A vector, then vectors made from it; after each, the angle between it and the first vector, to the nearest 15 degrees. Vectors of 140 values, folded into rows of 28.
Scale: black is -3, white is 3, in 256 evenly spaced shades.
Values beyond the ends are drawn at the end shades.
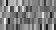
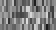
75 degrees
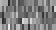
105 degrees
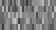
105 degrees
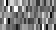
30 degrees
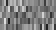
15 degrees
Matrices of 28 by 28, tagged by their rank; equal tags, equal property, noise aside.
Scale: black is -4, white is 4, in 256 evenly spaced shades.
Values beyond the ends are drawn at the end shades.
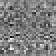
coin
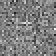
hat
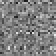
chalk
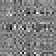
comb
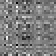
comb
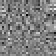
coin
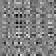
comb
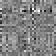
coin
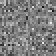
chalk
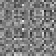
comb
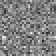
chalk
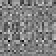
comb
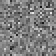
hat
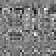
coin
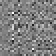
coin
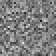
hat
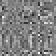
coin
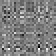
comb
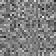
chalk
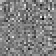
hat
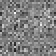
chalk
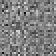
coin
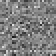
hat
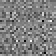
coin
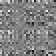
coin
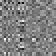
comb
